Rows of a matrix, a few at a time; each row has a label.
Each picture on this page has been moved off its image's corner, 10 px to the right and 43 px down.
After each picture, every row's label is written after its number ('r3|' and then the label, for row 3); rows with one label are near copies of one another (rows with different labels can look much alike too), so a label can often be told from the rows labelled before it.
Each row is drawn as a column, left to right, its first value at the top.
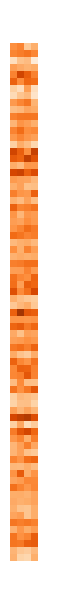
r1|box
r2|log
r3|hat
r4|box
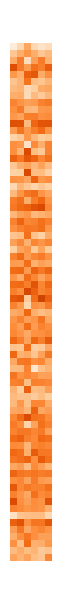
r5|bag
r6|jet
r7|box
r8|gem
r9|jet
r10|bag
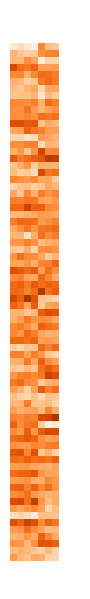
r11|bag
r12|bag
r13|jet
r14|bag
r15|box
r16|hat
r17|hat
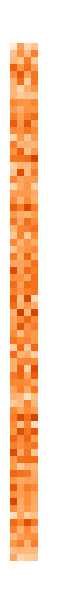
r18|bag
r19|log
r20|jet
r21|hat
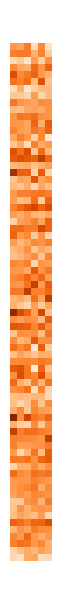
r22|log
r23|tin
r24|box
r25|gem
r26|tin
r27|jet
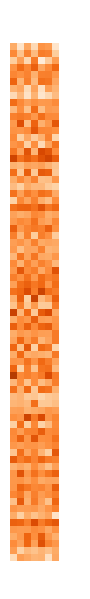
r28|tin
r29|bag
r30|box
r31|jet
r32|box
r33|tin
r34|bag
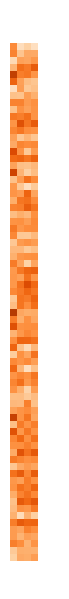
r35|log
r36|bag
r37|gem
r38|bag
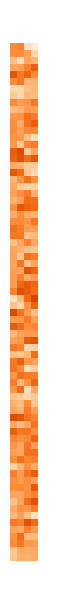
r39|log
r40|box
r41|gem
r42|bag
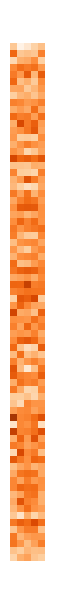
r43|hat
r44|bag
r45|gem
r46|jet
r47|hat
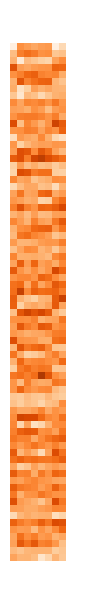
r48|bag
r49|box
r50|log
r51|hat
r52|tin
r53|tin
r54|bag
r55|jet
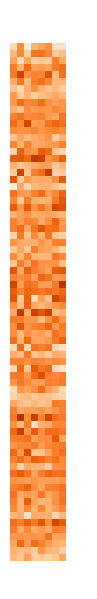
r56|gem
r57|log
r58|bag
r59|hat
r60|tin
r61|log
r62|jet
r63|gem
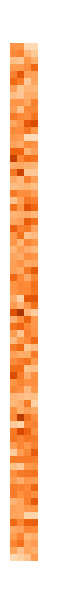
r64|tin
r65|log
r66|jet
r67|bag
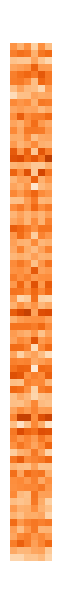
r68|tin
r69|hat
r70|log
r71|gem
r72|log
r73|hat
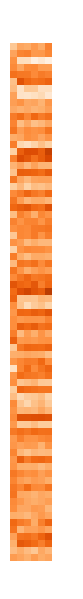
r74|gem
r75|box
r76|box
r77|box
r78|box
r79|box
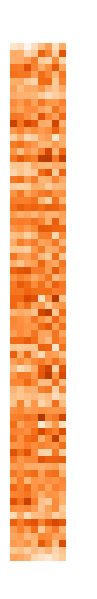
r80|bag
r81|gem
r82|bag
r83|jet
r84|hat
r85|tin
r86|jet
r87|hat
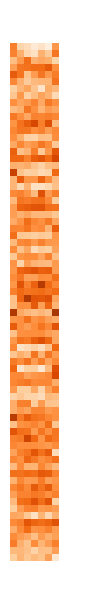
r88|log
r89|gem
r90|jet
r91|bag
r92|gem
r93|bag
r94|tin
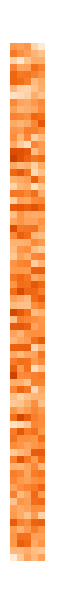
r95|tin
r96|box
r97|box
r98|gem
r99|bag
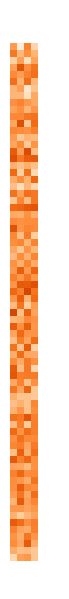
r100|tin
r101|bag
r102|box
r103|gem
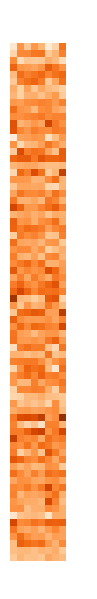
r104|jet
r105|box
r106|hat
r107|log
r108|hat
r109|bag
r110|gem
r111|log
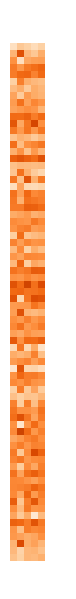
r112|gem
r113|hat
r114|gem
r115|bag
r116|gem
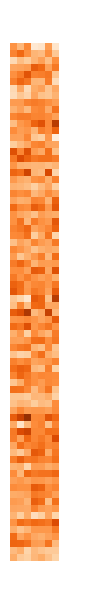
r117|box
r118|hat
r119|log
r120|bag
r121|bag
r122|log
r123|jet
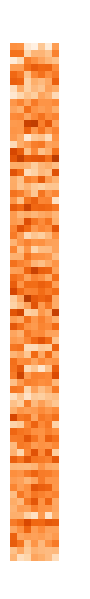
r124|box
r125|tin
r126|jet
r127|bag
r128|gem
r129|bag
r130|tin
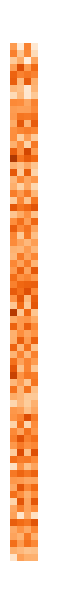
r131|tin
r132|bag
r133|box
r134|bag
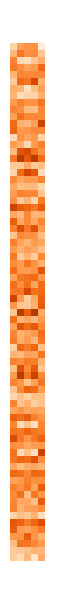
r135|jet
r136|tin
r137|box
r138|tin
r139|bag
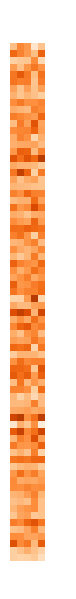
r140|hat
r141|log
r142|tin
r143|jet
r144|hat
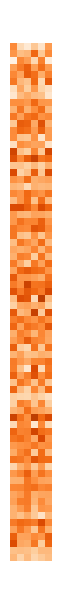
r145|box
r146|jet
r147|gem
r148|hat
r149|jet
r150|box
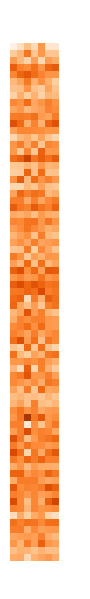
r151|bag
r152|gem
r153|hat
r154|gem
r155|box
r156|bag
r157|bag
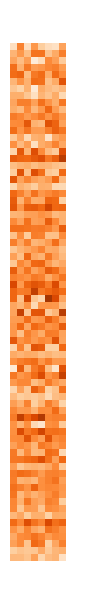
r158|gem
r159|log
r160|jet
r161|box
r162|hat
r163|jet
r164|gem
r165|tin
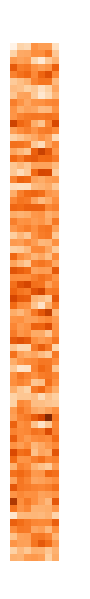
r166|bag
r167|gem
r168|gem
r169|box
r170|box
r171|log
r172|bag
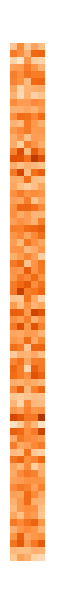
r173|hat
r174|box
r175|gem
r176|tin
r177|hat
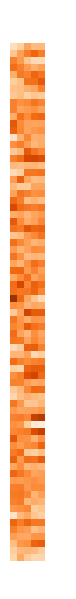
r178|jet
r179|gem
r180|tin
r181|hat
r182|hat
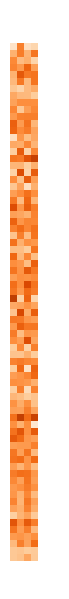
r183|jet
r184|log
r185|gem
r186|hat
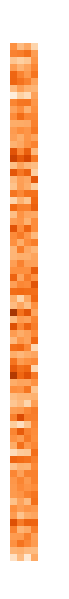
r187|tin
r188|hat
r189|tin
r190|gem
